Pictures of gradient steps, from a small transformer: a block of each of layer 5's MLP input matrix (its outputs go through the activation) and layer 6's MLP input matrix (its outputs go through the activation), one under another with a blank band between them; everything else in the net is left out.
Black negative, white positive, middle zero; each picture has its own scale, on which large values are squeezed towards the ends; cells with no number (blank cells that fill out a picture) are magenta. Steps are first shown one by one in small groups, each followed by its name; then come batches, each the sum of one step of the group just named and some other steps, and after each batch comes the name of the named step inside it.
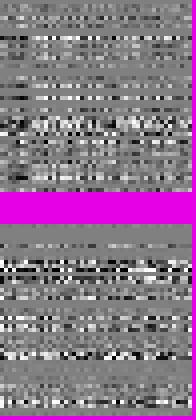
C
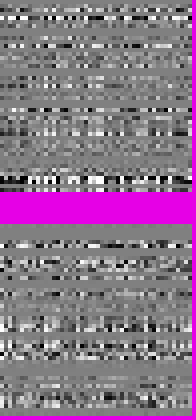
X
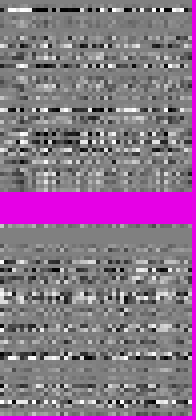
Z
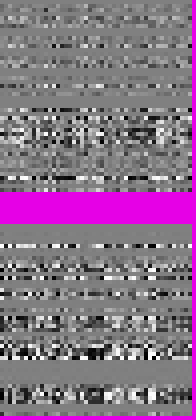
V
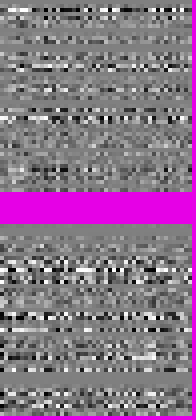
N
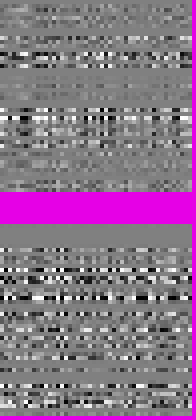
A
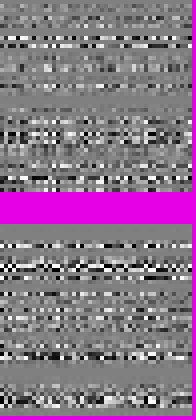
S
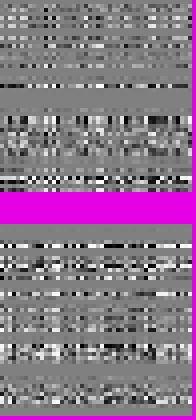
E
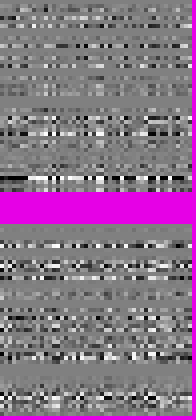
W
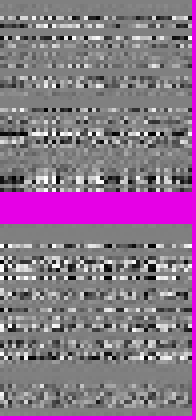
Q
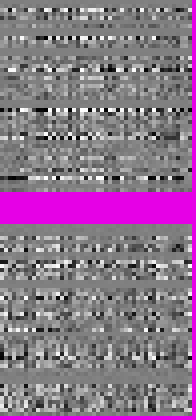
W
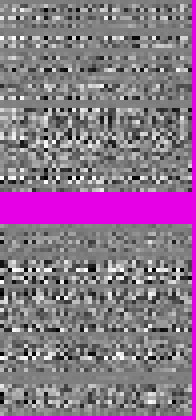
N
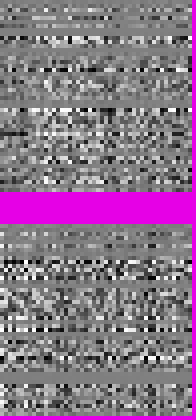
Q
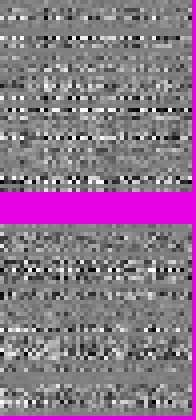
X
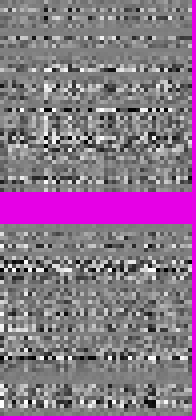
S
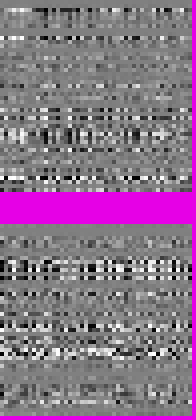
Z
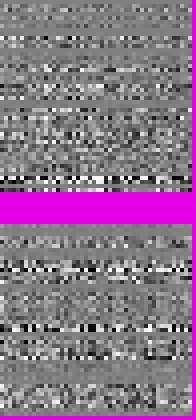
W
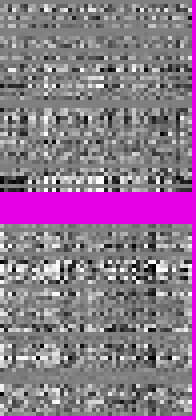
E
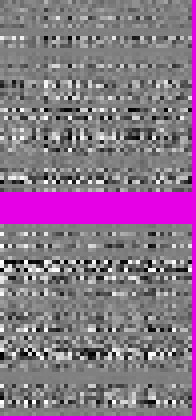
V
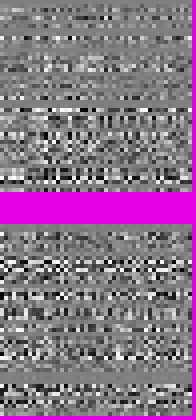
N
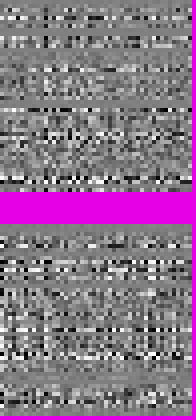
X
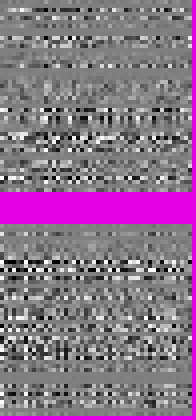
Z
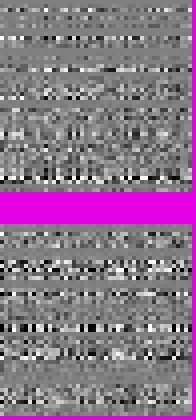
W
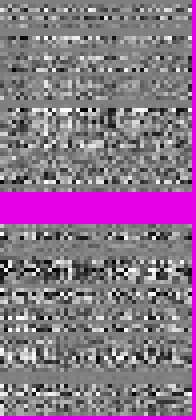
C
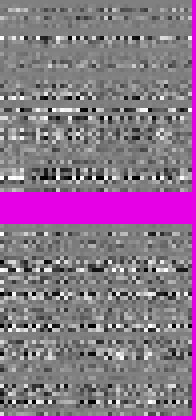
N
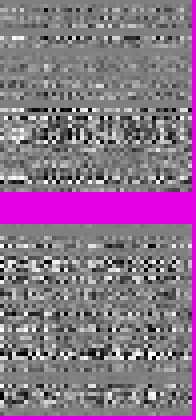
V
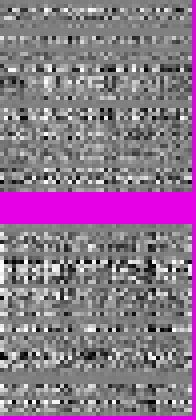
A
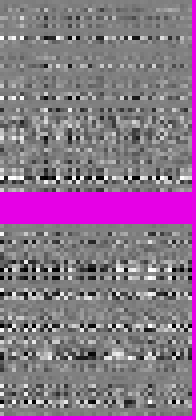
C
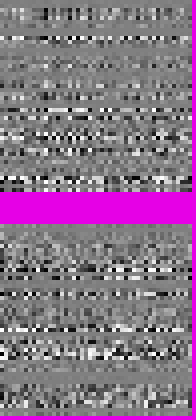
V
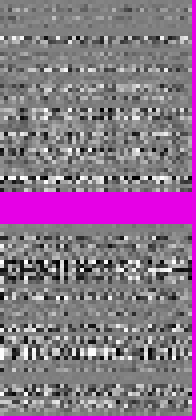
A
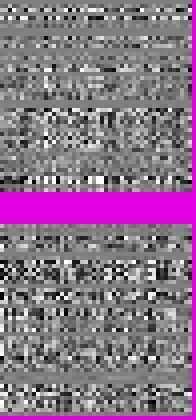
X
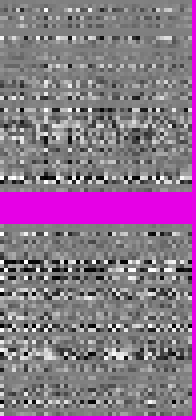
C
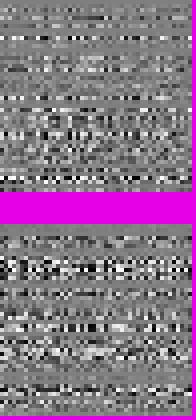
Q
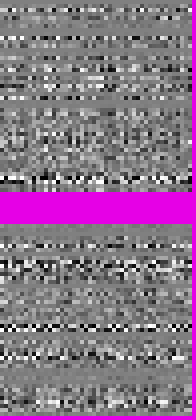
S
